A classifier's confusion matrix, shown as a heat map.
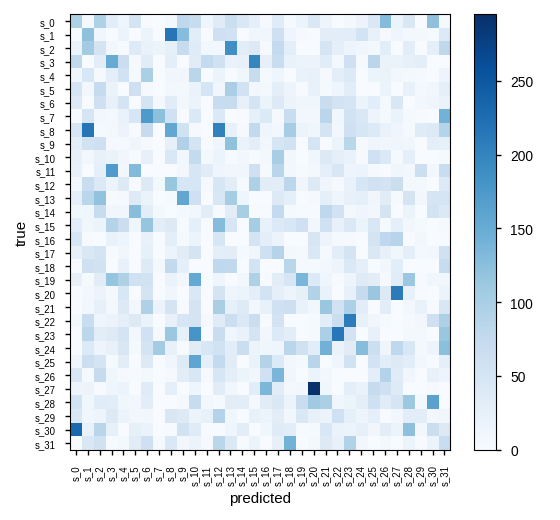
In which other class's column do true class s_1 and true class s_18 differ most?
s_8
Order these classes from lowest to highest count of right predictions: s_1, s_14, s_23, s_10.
s_23, s_10, s_14, s_1
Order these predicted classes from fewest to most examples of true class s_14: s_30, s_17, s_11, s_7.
s_7, s_11, s_30, s_17
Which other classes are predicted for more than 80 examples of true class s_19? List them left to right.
s_3, s_4, s_10, s_15, s_28
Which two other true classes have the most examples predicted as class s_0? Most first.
s_30, s_3
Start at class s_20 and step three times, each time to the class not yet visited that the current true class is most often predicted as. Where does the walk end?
s_26
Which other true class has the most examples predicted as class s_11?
s_3
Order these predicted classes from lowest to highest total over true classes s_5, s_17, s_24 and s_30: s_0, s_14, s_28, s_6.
s_6, s_14, s_28, s_0
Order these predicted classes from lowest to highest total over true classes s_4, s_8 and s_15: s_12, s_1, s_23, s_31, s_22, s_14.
s_14, s_22, s_31, s_23, s_1, s_12
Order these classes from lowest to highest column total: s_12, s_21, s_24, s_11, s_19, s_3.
s_11, s_19, s_24, s_3, s_21, s_12
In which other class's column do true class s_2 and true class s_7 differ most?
s_13
